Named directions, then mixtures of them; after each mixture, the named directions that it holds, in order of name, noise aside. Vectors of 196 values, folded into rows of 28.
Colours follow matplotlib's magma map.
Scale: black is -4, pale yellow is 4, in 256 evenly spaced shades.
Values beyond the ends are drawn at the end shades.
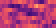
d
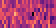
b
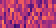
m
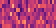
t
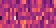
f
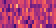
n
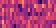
d, m, t.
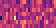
f.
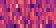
m, n.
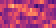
d.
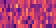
n.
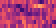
d, t.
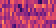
d, m, t.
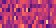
f, n, t.
